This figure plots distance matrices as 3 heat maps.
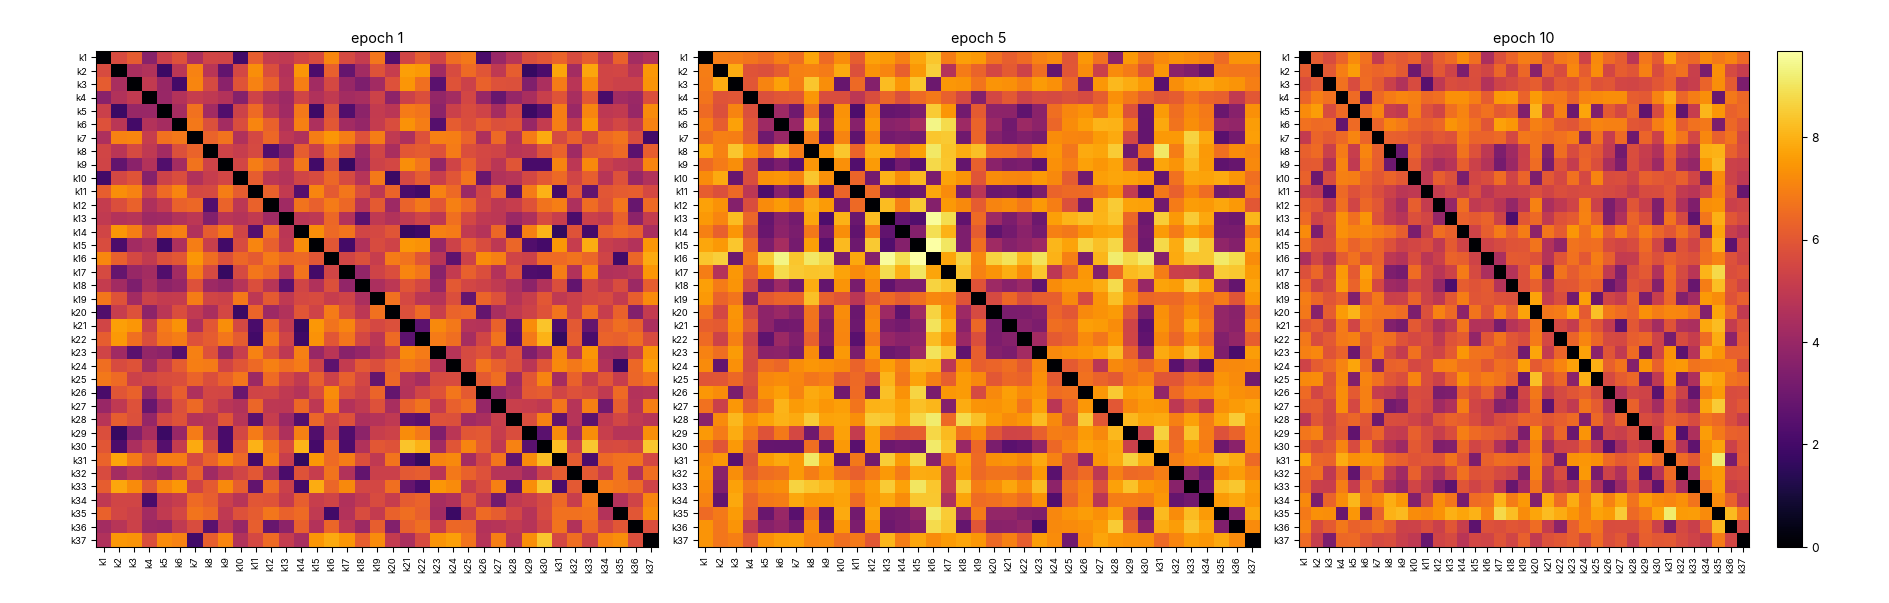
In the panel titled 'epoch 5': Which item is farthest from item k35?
k16
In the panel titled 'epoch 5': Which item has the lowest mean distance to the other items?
k11
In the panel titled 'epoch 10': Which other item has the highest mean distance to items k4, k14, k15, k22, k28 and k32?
k35
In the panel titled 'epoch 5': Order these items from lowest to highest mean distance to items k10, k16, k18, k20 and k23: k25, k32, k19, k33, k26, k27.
k26, k19, k25, k32, k27, k33
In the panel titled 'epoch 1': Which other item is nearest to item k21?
k14
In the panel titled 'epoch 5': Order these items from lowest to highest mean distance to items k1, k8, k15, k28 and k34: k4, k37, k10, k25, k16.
k25, k4, k37, k10, k16
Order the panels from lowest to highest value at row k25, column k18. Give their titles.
epoch 1, epoch 10, epoch 5
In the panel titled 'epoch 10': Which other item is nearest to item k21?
k27
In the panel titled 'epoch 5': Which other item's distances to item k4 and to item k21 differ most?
k30
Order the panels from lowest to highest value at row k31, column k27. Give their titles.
epoch 10, epoch 1, epoch 5
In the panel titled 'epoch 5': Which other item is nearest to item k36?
k23
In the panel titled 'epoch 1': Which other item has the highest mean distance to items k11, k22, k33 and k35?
k30
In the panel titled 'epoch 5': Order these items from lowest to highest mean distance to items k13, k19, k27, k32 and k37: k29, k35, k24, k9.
k24, k9, k35, k29
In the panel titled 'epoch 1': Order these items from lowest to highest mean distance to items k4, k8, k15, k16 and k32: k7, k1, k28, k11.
k28, k1, k11, k7
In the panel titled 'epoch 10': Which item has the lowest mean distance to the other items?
k33
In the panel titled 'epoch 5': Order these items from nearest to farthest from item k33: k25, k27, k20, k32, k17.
k32, k17, k27, k25, k20
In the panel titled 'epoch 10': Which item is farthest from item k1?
k31
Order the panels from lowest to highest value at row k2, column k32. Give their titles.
epoch 5, epoch 1, epoch 10
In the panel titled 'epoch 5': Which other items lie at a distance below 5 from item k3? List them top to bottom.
k10, k12, k16, k26, k31
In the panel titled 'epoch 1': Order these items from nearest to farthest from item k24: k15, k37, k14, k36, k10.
k15, k10, k36, k14, k37
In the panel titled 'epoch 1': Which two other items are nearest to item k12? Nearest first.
k8, k36
